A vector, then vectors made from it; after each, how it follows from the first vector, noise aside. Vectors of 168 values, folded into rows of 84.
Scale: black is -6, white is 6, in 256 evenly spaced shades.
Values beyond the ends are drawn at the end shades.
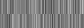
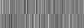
wrapped around, partly zeroed.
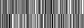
scaled up.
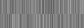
shrunk.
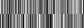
wrapped around, scaled up.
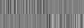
wrapped around, partly zeroed.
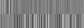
wrapped around, partly zeroed.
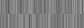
wrapped around, negated, shrunk.
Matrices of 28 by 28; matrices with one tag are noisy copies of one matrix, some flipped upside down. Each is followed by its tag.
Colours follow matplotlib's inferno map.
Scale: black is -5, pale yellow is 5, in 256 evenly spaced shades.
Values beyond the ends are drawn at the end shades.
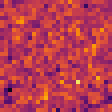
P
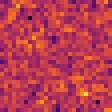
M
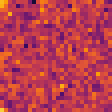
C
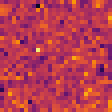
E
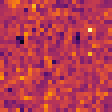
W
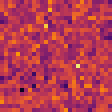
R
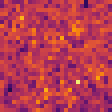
P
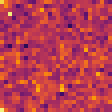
C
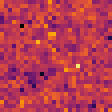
R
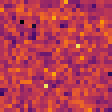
R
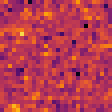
W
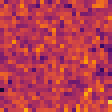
E
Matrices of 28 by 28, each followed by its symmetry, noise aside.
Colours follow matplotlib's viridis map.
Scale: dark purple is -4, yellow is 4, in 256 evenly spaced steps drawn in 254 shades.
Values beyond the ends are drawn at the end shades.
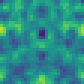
mirrored left to right.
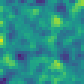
antisymmetric.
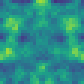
mirrored left to right.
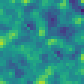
symmetric across the other diagonal.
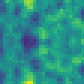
mirrored top to bottom.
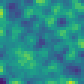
symmetric across the other diagonal.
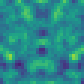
mirrored left to right.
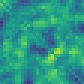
symmetric.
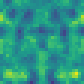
mirrored left to right.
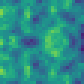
mirrored top to bottom.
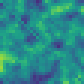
no symmetry.
